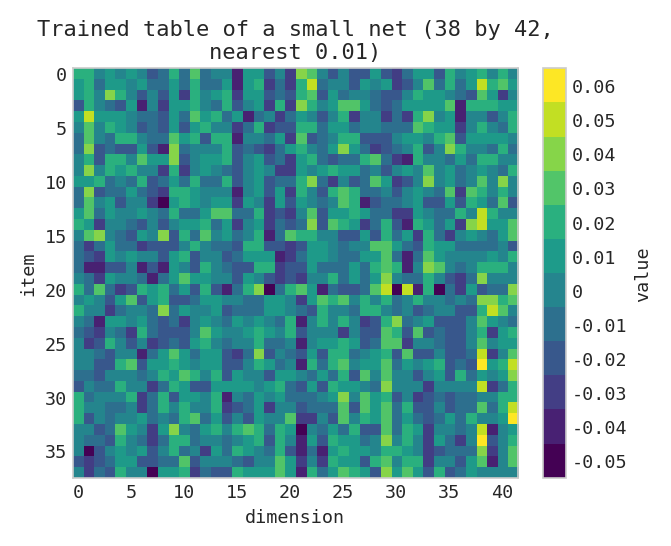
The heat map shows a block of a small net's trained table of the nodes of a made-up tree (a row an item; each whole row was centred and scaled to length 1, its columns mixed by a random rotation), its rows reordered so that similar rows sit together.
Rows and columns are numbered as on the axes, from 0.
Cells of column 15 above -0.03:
29
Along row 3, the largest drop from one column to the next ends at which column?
36
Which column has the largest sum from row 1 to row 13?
1
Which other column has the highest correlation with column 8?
27
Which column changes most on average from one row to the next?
38
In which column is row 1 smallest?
15
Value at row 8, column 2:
-0.02
